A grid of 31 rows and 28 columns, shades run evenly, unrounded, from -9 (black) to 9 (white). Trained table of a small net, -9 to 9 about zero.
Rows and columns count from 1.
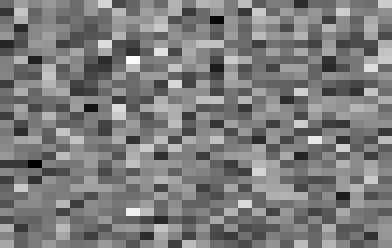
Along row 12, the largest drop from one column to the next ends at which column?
6
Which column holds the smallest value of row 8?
3
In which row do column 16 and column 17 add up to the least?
30
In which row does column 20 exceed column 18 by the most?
14
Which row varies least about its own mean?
28
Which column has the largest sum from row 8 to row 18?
13
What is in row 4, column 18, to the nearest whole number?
-2
